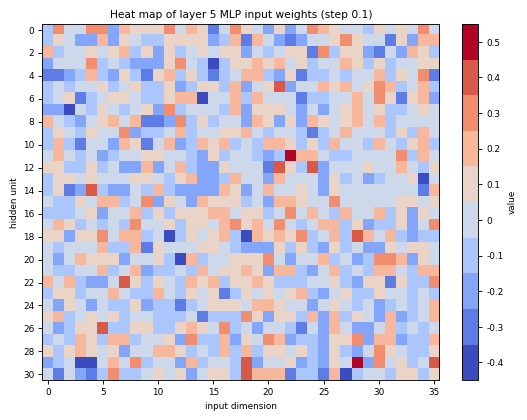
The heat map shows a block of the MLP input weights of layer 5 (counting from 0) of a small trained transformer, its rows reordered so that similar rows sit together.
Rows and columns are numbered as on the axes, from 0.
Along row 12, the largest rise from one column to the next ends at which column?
21
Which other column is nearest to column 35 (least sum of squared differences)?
26
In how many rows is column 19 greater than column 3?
20
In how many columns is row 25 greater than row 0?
11
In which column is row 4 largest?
34
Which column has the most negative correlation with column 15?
4
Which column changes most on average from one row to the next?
12
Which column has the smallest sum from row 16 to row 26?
33
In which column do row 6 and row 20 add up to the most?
30
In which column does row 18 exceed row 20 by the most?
28
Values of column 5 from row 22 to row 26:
-0.2 0 0 0 0.4
